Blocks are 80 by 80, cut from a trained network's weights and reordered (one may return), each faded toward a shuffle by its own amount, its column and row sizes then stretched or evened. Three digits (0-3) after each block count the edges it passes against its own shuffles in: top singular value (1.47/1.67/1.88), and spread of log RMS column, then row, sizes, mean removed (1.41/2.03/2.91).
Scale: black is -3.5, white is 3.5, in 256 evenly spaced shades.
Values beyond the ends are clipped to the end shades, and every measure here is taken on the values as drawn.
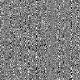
2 3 0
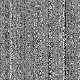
3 3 1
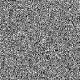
2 1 1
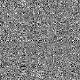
0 2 2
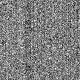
1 0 0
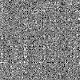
0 1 2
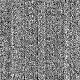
2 1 0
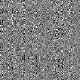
3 3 1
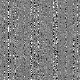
1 3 0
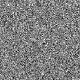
2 1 0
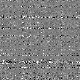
0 2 3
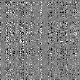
1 3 3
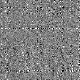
0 2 2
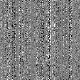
3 3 1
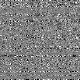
0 1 3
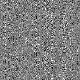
1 3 0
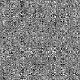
3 2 2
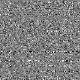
0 1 3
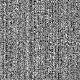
3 2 0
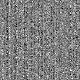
2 2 0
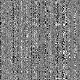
3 3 1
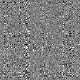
3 3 2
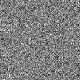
2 1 0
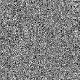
0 2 0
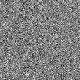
1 1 0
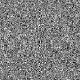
3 1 1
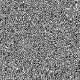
2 1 0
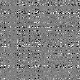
0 3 3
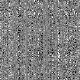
1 3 2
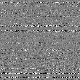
3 0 3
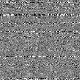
3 0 3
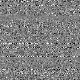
0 0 3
